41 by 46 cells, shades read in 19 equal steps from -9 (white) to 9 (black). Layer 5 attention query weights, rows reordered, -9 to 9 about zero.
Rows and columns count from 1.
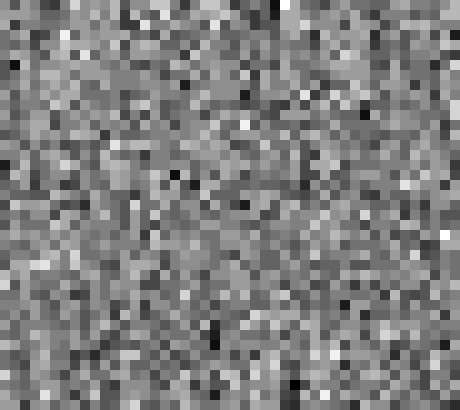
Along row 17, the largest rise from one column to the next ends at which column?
35
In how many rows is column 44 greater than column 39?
21
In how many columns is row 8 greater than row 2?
20
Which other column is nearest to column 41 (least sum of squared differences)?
38
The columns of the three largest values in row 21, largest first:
25, 9, 43
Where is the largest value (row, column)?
39, 30
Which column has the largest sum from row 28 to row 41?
22
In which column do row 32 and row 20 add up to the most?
37
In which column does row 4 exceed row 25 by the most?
46
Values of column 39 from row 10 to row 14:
3 2 1 -1 3
